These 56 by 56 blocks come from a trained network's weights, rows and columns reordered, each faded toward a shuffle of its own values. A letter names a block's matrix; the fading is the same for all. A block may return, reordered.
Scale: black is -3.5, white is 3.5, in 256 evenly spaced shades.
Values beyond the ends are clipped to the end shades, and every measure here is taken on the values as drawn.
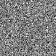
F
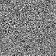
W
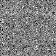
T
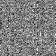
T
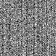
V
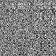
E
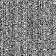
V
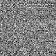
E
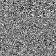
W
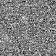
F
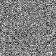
W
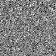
F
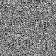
E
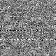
E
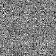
T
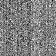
V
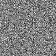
W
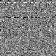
E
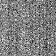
V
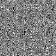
T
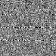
E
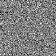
E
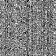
V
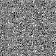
T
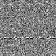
E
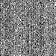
V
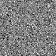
F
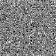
T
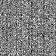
V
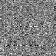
E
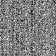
V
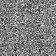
T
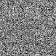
W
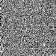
T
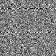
E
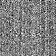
V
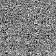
T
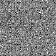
T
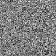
F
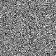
F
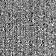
V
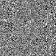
T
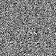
E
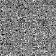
T
